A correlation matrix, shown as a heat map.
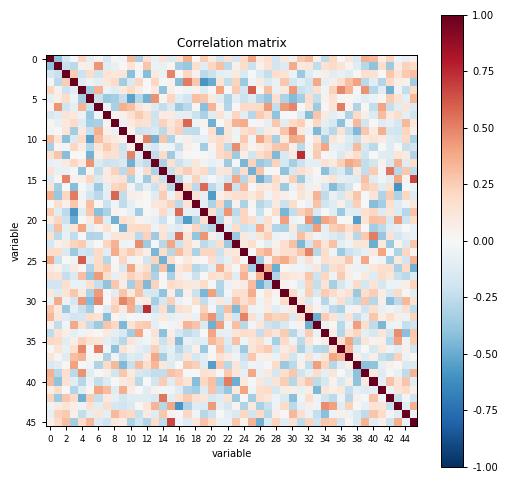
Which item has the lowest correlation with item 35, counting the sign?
16
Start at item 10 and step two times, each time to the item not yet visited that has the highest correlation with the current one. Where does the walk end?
31
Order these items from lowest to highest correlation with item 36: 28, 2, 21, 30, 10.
28, 2, 10, 30, 21
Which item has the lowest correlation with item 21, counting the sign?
9
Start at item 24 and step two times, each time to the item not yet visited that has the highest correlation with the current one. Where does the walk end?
20
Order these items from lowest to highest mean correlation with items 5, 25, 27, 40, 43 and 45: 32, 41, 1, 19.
1, 41, 19, 32
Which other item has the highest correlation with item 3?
17
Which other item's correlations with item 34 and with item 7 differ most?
32
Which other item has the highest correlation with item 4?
25
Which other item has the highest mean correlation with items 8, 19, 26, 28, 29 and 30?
24
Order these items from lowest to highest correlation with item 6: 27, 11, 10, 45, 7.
45, 7, 11, 10, 27
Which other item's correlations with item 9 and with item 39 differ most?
33
